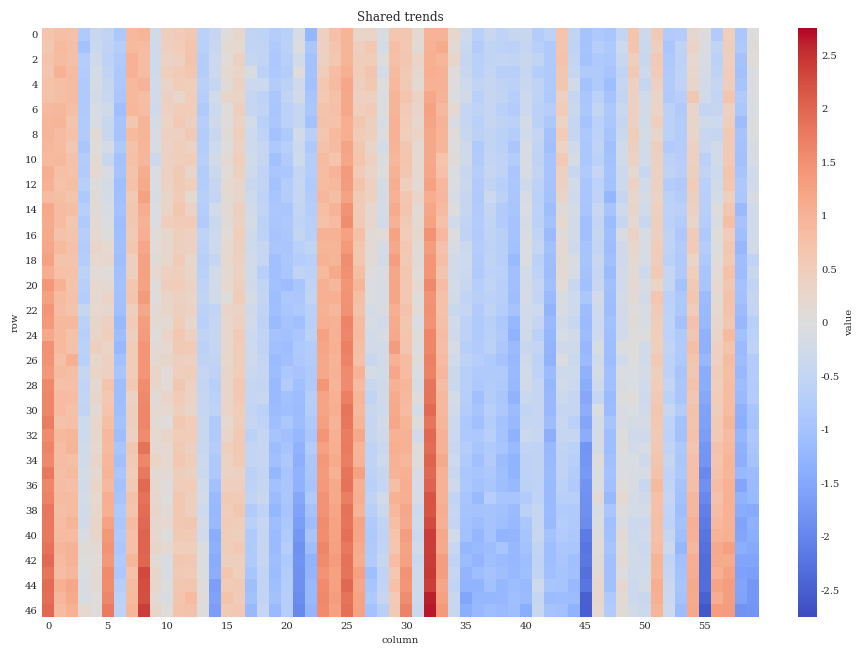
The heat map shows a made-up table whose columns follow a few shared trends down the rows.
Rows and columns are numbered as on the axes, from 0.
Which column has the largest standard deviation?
55
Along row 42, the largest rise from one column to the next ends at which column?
56
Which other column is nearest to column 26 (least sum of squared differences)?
57
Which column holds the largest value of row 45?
32
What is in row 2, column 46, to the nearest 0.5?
-1
